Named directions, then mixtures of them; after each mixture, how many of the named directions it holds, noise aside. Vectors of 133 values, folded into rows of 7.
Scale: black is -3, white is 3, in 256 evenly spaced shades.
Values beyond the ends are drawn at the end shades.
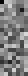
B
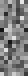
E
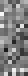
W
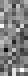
one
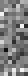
one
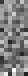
three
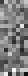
two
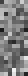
three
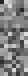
one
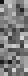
one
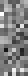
one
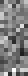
two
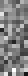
three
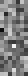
three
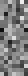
one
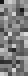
two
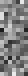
two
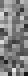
three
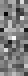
one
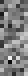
three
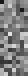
one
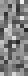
one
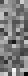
three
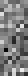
one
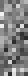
one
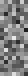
one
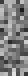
three
